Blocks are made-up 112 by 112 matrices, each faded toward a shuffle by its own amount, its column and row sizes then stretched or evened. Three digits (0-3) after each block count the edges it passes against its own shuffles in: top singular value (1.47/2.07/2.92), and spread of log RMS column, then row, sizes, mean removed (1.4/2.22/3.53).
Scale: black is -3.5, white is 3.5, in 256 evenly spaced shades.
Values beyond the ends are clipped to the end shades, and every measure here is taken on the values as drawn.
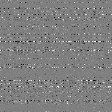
2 1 3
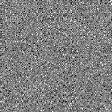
2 1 1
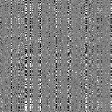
3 3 1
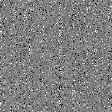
1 2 0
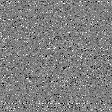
1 0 2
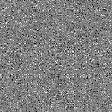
2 0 1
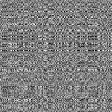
3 0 3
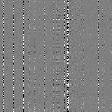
3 3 1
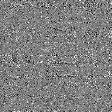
1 1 2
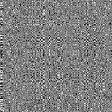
3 2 1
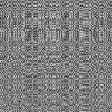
3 0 3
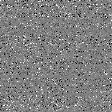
0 1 2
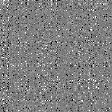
2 2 2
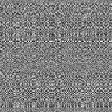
3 0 3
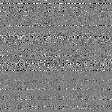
2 1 3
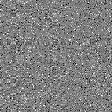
2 0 0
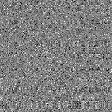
2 0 1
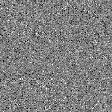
1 0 1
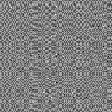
3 1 0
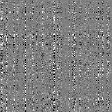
2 3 2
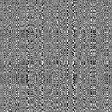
3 3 1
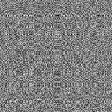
3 1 2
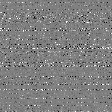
0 0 3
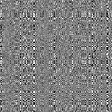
3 3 2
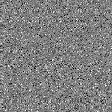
2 0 1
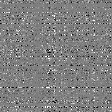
1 2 3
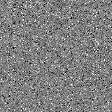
1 1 0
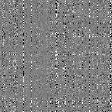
1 3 2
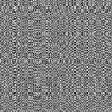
3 3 2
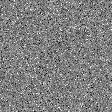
0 0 0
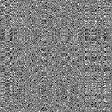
3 2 0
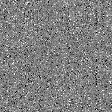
1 1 0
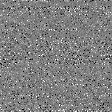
1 0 2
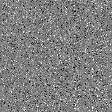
0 1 0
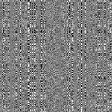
3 3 1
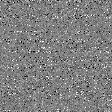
0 0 2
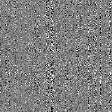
0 3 2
